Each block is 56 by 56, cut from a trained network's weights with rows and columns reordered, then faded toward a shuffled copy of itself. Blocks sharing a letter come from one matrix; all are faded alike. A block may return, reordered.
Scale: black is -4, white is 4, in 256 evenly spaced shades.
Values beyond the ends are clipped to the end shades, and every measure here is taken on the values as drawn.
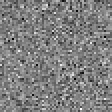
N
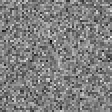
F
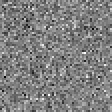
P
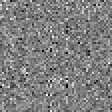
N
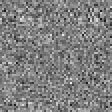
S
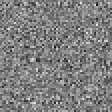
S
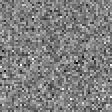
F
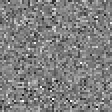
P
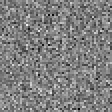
F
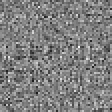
S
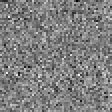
F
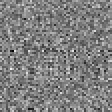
S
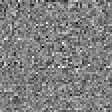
P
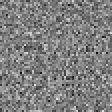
S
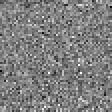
P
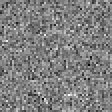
F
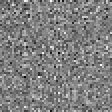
P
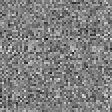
S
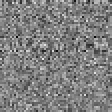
S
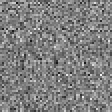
S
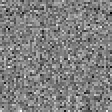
F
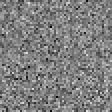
F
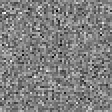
F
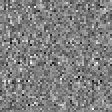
P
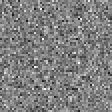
P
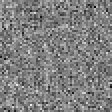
F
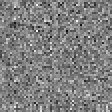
N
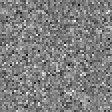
P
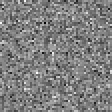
F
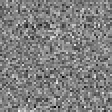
S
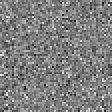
P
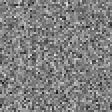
F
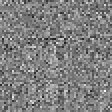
S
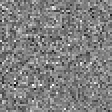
P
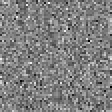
P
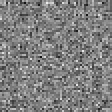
S
